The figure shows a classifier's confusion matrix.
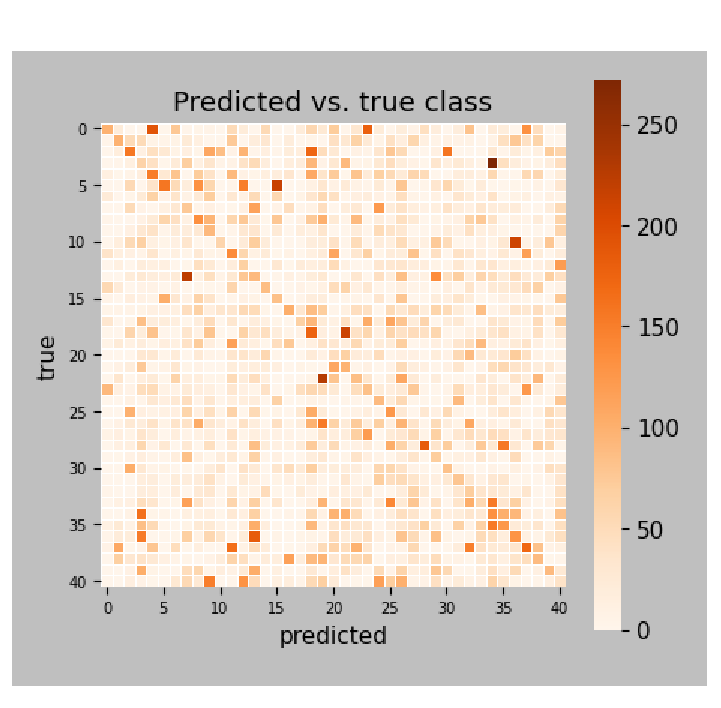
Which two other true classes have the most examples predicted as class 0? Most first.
23, 14
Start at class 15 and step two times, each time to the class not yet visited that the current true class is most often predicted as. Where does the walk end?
12
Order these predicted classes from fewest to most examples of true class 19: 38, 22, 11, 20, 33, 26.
38, 20, 22, 26, 33, 11
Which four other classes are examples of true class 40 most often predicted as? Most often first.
9, 12, 24, 26
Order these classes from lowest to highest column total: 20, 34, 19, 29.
29, 20, 19, 34
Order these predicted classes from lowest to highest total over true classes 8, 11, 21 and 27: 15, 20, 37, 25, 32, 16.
16, 25, 15, 32, 37, 20
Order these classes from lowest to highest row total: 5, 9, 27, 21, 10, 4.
9, 21, 27, 10, 5, 4
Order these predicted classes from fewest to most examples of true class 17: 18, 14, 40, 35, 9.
14, 35, 9, 40, 18
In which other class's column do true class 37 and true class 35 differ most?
11
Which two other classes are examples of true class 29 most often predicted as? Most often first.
7, 13
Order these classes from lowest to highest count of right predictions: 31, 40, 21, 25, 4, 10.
40, 10, 31, 21, 25, 4
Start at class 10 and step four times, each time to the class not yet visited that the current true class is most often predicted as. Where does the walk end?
24
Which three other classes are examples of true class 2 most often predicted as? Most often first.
18, 30, 9
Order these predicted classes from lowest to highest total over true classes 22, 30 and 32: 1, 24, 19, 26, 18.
1, 24, 18, 26, 19
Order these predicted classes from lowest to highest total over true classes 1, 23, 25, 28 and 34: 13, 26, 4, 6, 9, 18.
6, 4, 9, 26, 13, 18
